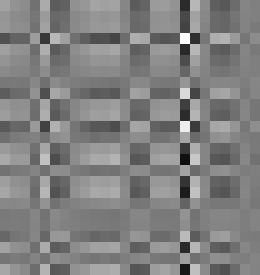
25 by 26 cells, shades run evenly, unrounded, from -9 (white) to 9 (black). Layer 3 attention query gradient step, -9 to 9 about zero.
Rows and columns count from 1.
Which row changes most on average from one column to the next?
4
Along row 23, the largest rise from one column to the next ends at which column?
19
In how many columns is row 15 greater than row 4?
10
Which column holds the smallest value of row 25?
20
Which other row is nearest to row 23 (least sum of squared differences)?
1
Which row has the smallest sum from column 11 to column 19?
15
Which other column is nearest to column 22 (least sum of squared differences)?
14
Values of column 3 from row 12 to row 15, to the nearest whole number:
2 0 -1 -2
